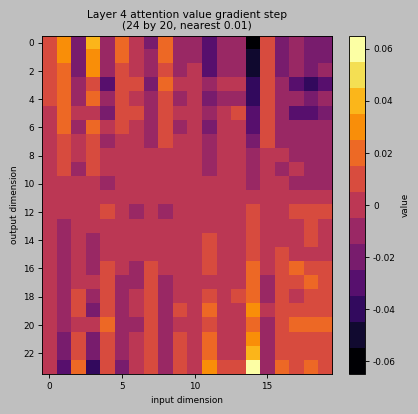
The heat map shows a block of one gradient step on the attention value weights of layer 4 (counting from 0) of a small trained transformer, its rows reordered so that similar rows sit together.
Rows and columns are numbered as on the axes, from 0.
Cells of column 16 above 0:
9
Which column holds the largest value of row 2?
3
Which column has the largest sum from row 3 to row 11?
1
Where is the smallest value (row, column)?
0, 14
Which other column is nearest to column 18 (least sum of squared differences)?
19
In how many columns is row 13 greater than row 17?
4
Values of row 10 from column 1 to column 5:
0 0 0 -0.01 0
